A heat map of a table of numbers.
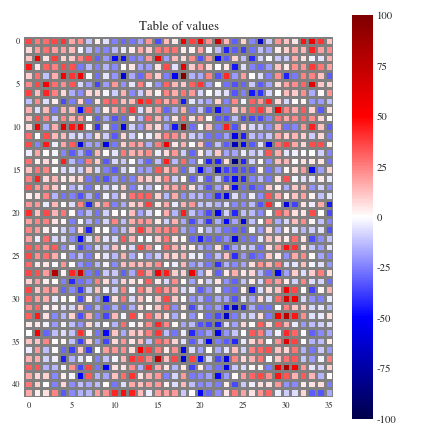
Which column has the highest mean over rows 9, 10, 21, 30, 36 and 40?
1
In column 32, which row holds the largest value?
0
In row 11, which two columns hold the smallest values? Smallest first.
24, 25
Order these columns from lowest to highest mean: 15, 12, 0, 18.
12, 18, 15, 0
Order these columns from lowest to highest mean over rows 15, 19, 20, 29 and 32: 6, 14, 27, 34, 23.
23, 6, 27, 34, 14
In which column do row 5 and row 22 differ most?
33
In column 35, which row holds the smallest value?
19
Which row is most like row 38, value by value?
32
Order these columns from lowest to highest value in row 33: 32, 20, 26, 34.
20, 32, 34, 26
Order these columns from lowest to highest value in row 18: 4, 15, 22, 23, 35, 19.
23, 22, 4, 19, 35, 15
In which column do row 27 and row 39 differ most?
6
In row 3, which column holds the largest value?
18
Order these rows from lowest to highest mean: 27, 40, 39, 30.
40, 30, 39, 27
